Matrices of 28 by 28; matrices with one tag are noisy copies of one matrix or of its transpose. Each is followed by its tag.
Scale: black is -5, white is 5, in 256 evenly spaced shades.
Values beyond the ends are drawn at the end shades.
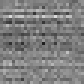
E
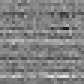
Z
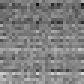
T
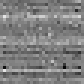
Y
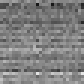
T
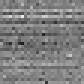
E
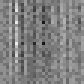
E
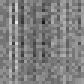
E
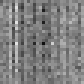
E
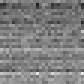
T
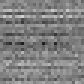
E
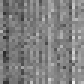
T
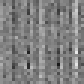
Z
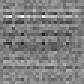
E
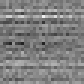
E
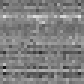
Y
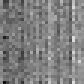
T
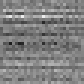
E
